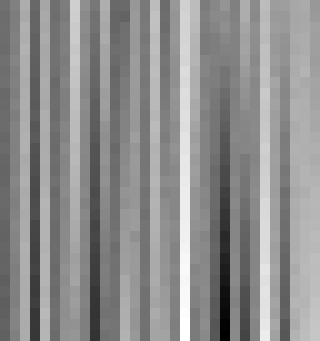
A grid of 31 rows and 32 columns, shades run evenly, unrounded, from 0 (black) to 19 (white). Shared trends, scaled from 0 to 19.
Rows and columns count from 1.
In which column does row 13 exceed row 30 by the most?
23
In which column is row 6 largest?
19
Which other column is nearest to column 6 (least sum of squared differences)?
12
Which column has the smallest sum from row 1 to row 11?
4
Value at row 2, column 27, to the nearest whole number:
14
